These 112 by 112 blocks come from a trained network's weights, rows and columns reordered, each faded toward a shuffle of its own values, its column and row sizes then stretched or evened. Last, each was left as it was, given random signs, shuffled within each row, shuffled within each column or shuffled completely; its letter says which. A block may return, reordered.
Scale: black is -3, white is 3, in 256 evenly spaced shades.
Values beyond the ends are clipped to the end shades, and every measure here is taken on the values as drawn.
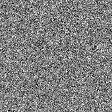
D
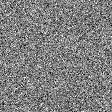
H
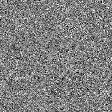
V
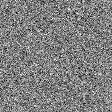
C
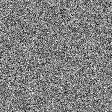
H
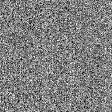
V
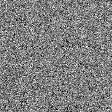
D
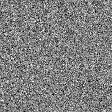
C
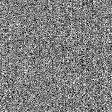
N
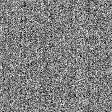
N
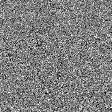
C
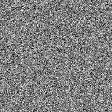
V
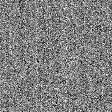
N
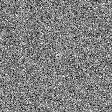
C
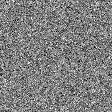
H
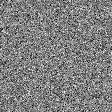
H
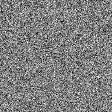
N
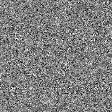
D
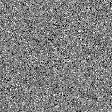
V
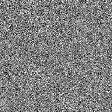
V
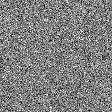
D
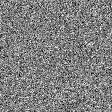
H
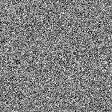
C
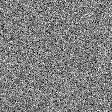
H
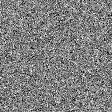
H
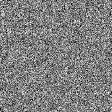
V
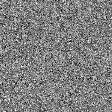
D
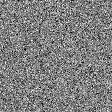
H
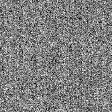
V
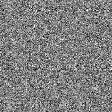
V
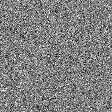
D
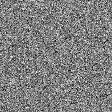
N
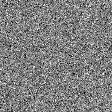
C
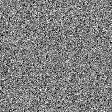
C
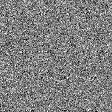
V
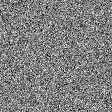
H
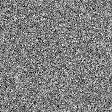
C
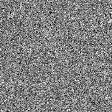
D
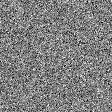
H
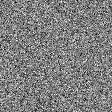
H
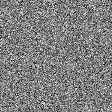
N
